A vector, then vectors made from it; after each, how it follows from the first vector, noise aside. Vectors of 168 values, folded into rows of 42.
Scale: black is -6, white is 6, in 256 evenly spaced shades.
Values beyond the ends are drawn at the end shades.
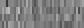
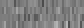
wrapped around, partly zeroed.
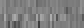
wrapped around, partly zeroed.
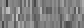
copied.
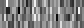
negated, scaled up.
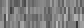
reversed.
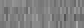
reversed, negated, shrunk.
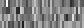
negated, scaled up.
